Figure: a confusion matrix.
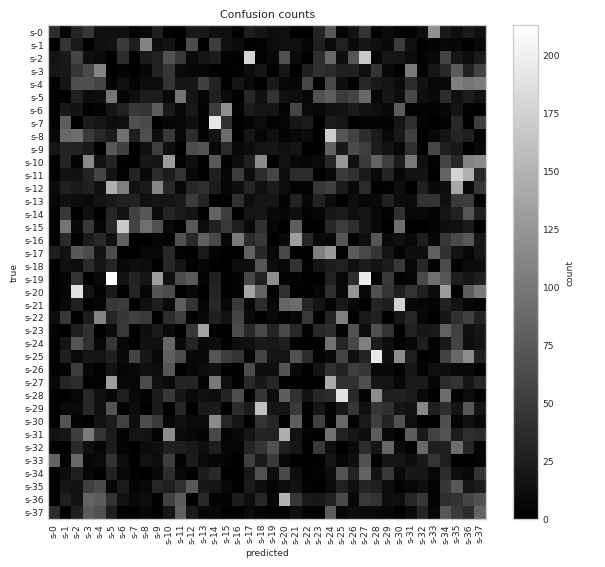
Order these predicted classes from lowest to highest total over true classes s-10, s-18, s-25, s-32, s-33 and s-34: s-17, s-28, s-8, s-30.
s-8, s-17, s-30, s-28
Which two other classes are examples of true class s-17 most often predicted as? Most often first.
s-24, s-23
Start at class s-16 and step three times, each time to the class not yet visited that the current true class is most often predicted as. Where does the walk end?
s-14
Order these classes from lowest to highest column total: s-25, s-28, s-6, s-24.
s-6, s-28, s-25, s-24
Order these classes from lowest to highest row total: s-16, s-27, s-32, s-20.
s-32, s-27, s-16, s-20
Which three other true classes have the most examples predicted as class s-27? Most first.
s-19, s-2, s-24
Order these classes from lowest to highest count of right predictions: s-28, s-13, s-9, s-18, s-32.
s-13, s-9, s-18, s-32, s-28
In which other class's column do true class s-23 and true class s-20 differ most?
s-2
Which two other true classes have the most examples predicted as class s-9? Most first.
s-19, s-12
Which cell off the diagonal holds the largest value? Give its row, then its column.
s-19, s-5
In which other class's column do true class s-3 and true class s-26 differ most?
s-4
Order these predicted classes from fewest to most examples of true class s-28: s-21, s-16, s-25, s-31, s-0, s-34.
s-0, s-31, s-21, s-16, s-34, s-25
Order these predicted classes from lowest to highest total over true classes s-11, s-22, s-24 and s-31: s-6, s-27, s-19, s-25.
s-6, s-19, s-27, s-25
